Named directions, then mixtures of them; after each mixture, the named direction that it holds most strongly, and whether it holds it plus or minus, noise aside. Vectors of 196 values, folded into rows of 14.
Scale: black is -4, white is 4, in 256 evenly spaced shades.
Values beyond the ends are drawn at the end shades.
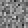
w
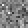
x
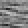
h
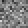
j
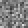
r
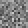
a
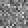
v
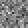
x, plus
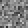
r, minus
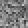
v, minus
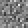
w, minus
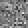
v, plus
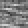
h, minus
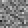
j, minus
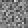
a, minus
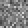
v, plus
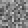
a, plus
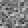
r, plus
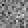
x, minus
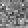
x, plus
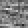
h, minus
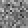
j, minus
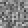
r, plus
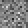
a, minus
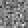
r, plus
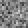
r, plus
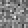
w, plus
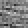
h, plus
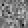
x, minus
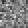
j, plus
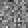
a, minus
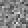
r, plus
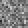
v, plus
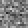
j, minus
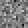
w, plus
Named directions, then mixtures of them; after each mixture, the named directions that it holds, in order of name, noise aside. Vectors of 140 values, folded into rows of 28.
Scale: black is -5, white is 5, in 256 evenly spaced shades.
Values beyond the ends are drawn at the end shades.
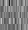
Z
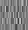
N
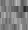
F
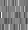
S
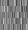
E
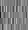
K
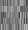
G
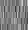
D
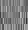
G, K, S.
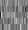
F, K, S.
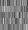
E, G, Z.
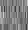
D, G, K.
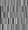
K, N.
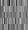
E, K, Z.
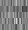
F, K, N.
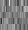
F, N, Z.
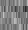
D, F.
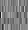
K, S.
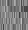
E, F.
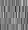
D.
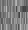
F, G, K.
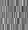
D, E, N.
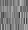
G.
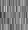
G, K, Z.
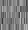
G.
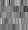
F, Z.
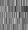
D, E, F.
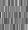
E, S, Z.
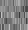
F, G, S.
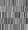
G, S.
